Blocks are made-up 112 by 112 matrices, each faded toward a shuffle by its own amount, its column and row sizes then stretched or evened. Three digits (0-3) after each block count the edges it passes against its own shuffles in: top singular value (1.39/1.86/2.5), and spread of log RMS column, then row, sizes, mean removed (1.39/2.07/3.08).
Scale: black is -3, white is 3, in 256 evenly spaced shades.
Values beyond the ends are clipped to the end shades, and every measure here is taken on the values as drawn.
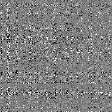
0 3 3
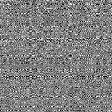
3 0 3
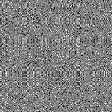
3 1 0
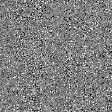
0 2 1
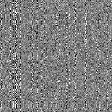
3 3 0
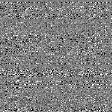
0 2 3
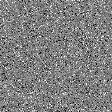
0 1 1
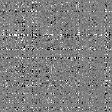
2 3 3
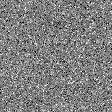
1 0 0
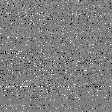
1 0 3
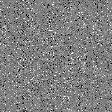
1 2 0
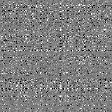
2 2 3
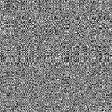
3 1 2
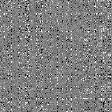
2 3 2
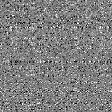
2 0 2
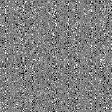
2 3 1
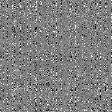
0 3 2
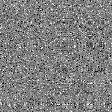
2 0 1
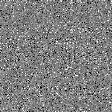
1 0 2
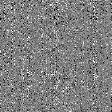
0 3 1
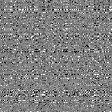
3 1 3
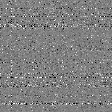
2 1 3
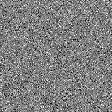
2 0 0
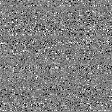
1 1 3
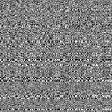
3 0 3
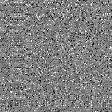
2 0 1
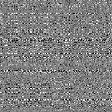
3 1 3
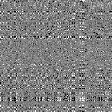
3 2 3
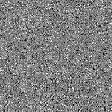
2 0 1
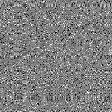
3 0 1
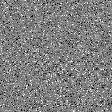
2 0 1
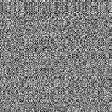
3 0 2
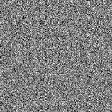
2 1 0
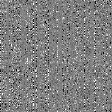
2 3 0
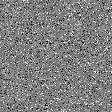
1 0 0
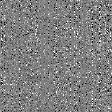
0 3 1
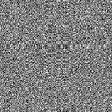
3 1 0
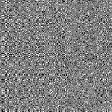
3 2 2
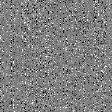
0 3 0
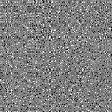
3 1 1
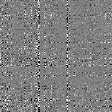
2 3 3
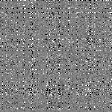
1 3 3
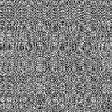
3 1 1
